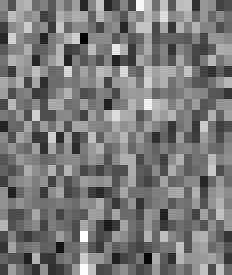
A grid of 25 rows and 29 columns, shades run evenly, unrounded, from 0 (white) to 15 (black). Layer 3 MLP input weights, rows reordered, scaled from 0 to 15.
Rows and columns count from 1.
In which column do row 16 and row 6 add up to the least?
27
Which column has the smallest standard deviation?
23
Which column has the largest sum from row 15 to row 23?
18
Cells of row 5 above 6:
21
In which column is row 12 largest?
1
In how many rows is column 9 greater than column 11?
15
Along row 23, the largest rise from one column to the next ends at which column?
24
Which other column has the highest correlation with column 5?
20
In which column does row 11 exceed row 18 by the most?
25
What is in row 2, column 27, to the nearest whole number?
9
